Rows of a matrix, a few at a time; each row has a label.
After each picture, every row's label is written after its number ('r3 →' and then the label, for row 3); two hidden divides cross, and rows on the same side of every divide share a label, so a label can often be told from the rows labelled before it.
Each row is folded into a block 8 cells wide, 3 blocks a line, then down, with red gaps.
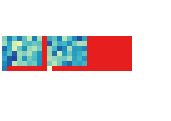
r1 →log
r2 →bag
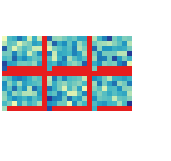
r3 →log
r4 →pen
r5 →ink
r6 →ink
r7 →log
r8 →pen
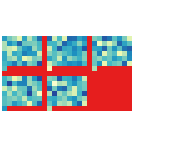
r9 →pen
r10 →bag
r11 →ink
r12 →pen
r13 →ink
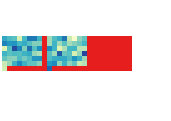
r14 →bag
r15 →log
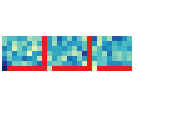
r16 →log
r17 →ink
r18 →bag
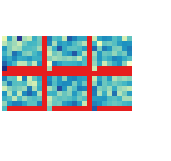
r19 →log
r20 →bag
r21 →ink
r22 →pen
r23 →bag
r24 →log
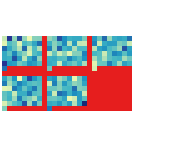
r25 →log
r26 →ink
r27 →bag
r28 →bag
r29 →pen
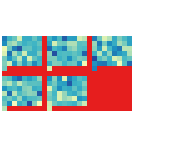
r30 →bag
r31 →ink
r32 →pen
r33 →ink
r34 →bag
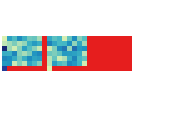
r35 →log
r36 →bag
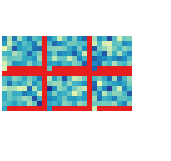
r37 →bag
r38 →pen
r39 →log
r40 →pen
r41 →log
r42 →ink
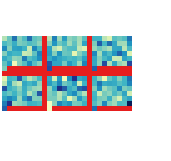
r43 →ink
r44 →log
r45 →pen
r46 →log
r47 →bag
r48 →pen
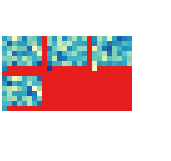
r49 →pen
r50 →log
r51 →bag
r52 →pen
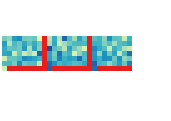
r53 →ink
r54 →log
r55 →log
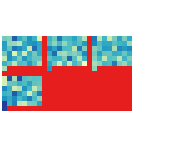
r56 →ink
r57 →ink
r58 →bag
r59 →log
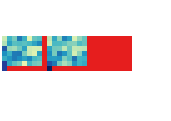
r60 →log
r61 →log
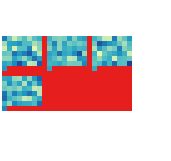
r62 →pen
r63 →pen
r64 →pen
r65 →pen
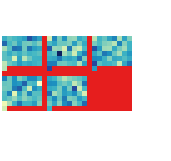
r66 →bag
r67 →log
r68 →log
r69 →bag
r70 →pen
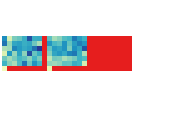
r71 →bag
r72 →bag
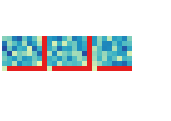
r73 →ink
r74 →ink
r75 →bag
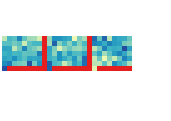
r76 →log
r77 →log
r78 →bag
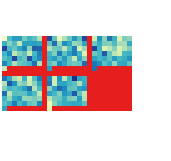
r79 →ink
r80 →pen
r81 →log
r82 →pen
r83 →bag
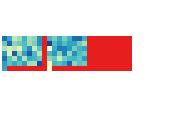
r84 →pen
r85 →bag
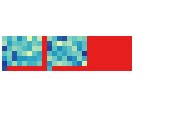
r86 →log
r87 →ink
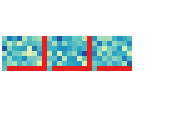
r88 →ink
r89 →ink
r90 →pen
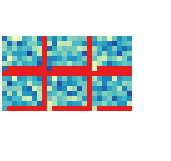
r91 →pen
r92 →log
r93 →bag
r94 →pen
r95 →bag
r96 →ink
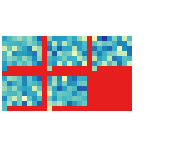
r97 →pen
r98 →ink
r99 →ink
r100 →pen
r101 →bag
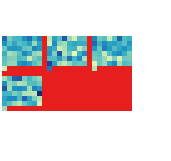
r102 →bag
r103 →log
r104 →bag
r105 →ink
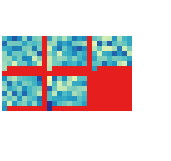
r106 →ink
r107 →bag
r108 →pen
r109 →pen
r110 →log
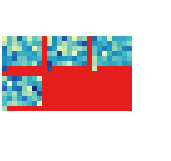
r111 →log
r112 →log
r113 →bag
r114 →ink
